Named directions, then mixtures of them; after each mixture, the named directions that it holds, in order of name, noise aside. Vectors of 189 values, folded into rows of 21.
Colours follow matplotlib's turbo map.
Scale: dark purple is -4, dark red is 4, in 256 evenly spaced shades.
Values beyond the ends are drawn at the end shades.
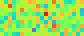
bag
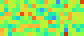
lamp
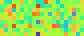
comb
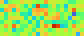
bag, comb, lamp.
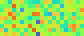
bag, comb.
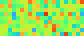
bag, lamp.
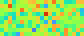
bag.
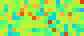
bag, lamp.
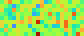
comb.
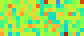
bag, comb, lamp.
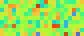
bag, comb.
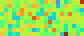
bag, lamp.
